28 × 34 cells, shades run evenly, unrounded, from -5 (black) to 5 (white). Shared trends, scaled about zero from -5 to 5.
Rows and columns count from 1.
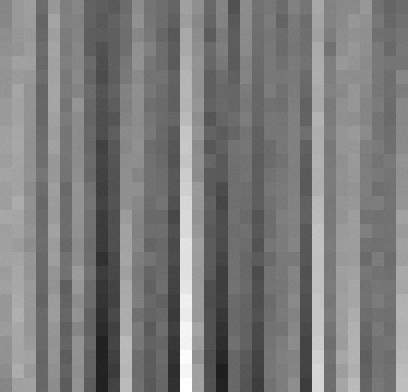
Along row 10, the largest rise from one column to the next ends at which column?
16
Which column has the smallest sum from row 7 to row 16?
9
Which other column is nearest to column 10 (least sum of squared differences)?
15
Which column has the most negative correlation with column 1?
3
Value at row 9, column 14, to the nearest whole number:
-1
